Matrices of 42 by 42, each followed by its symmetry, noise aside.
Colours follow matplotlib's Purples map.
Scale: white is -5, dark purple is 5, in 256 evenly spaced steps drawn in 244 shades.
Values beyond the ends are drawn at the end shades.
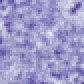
symmetric across the other diagonal.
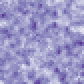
no symmetry.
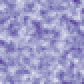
no symmetry.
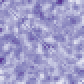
symmetric.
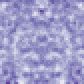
mirrored left to right.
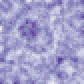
symmetric.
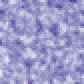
antisymmetric.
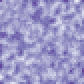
symmetric.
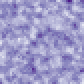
no symmetry.
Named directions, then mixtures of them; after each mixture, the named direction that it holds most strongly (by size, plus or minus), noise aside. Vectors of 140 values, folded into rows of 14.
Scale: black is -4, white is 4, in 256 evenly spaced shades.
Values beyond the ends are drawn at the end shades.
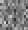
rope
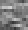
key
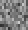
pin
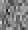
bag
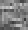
key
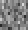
pin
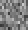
pin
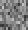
pin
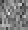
bag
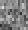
pin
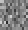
rope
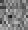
rope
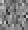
bag
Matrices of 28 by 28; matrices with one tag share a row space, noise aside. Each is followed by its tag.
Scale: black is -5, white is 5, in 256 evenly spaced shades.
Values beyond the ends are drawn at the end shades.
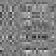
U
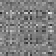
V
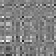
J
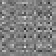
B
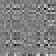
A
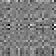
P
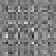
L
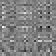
B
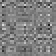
B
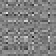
L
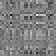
V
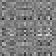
B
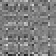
L
